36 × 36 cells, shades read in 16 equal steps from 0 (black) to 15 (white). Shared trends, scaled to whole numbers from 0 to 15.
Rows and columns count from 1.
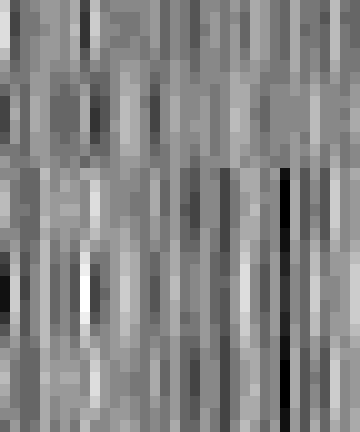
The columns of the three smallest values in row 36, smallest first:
29, 23, 31
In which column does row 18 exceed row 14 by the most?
10
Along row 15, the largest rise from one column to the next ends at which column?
30
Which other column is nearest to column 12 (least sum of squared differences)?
21
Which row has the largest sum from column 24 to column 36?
11
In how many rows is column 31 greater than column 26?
1
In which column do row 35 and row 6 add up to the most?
34
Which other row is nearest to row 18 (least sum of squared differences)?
32
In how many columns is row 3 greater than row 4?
4
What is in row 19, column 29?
0
